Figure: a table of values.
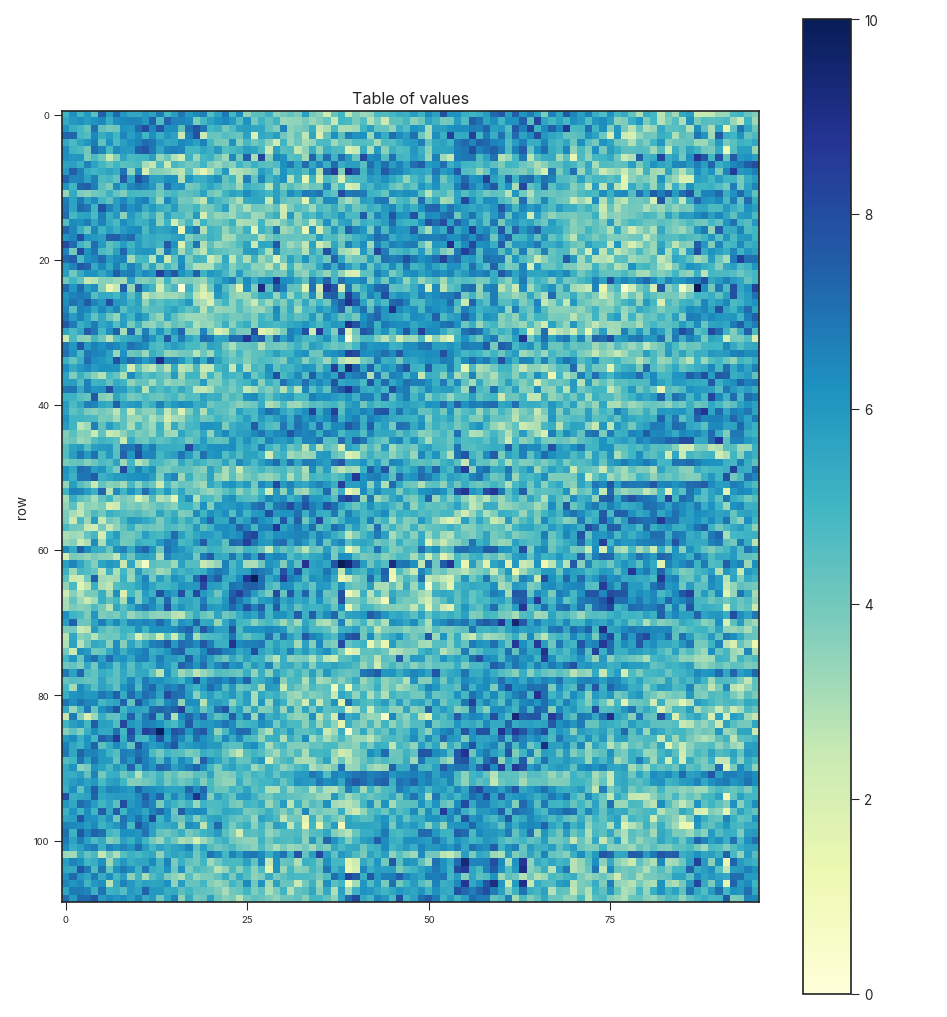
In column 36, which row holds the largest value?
24
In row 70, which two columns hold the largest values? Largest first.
62, 60
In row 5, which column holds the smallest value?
91
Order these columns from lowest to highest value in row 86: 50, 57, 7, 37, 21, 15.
37, 21, 57, 50, 15, 7
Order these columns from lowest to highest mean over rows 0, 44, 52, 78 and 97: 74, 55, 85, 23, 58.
74, 85, 23, 58, 55
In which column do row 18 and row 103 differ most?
39
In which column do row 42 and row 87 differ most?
66
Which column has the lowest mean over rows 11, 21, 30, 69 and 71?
64
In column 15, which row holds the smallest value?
53
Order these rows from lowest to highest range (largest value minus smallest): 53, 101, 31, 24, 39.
101, 39, 53, 31, 24
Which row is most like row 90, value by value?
70
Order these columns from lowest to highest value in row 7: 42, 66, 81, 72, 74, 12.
12, 66, 74, 72, 81, 42
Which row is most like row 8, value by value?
25
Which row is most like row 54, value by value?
44
